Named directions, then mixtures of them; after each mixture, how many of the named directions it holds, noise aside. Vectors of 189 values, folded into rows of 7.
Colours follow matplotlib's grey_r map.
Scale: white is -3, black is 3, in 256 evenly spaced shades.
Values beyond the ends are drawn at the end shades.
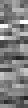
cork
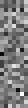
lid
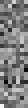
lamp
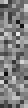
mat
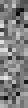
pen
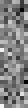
three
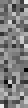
two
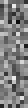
four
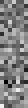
one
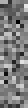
one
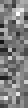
one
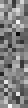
three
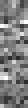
two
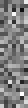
two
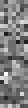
four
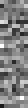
three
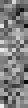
two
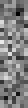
one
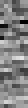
one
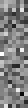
one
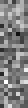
three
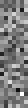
one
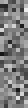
two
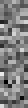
two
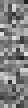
four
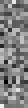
one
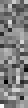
one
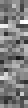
three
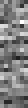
one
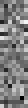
three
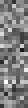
one
